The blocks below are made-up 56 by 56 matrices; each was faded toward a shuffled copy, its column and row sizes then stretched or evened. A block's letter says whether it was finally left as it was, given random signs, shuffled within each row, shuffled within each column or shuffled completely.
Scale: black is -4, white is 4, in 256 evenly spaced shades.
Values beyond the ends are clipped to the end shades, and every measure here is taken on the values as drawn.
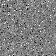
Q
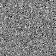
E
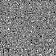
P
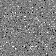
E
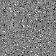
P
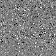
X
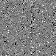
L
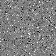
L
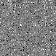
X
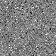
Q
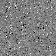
L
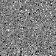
X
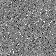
Q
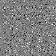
P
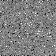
E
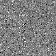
L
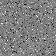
Q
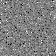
Q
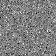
E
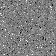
Q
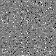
X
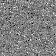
Q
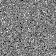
Q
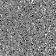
L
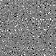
P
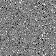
L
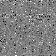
P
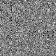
P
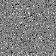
X
